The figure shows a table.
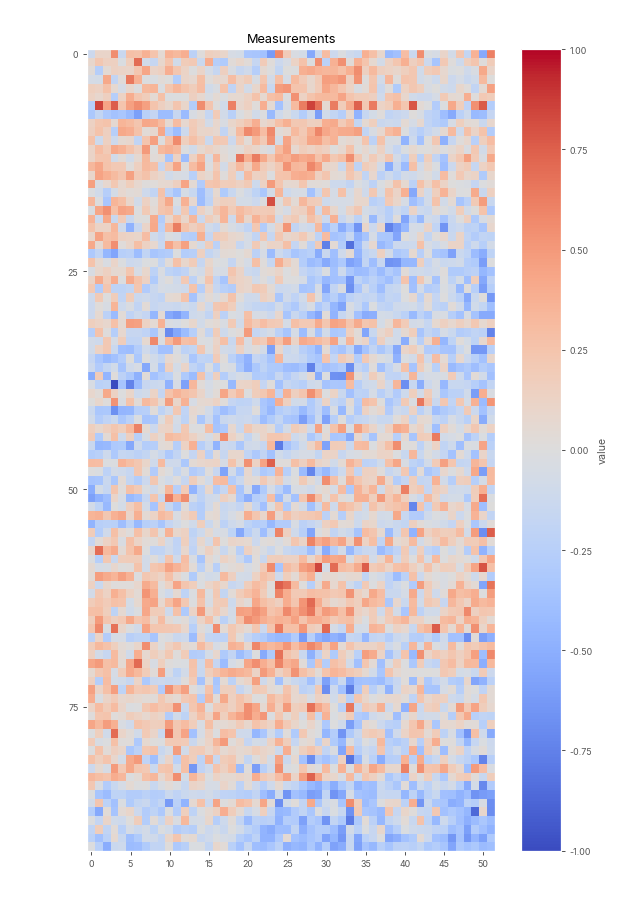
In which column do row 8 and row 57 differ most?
30
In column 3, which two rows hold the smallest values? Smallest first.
38, 41
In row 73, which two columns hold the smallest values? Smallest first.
33, 30
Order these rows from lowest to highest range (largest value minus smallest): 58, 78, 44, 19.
58, 19, 44, 78
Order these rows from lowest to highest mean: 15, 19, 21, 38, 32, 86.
38, 32, 86, 21, 19, 15
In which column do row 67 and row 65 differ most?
48
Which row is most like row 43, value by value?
1
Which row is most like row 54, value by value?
46
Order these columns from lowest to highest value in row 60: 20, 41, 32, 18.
20, 32, 18, 41
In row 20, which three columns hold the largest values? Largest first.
11, 25, 8
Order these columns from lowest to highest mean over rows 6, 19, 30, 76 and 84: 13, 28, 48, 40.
40, 48, 13, 28
